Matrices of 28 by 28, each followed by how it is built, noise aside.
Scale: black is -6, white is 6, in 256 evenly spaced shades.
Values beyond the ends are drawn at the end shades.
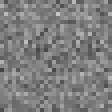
repeating columns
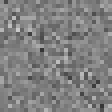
banded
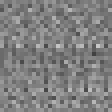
repeating columns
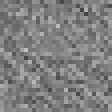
Toeplitz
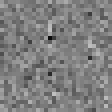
uneven columns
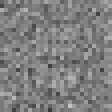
blocks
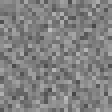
Toeplitz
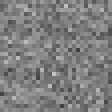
blocks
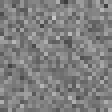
Toeplitz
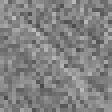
Toeplitz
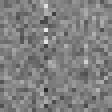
uneven columns
